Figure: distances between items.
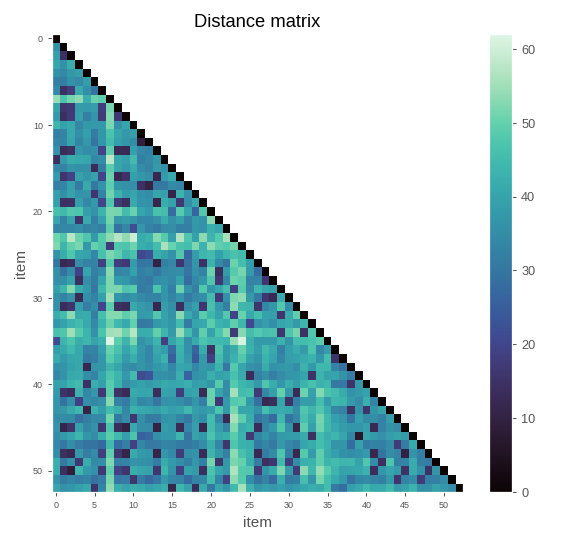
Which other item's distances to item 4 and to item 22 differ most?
43
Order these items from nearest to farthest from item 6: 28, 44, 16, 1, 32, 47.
1, 16, 47, 44, 28, 32
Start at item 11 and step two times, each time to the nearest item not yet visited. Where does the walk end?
17
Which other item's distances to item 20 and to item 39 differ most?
46
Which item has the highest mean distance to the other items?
7
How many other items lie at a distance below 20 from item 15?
3
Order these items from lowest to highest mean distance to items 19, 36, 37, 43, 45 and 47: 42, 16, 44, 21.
16, 44, 42, 21
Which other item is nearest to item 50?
2
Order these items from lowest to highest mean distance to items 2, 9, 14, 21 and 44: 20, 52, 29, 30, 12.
30, 12, 52, 29, 20
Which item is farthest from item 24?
35
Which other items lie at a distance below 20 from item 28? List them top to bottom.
3, 21, 27, 30, 42, 49
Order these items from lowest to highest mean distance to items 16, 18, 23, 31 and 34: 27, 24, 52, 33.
52, 27, 33, 24
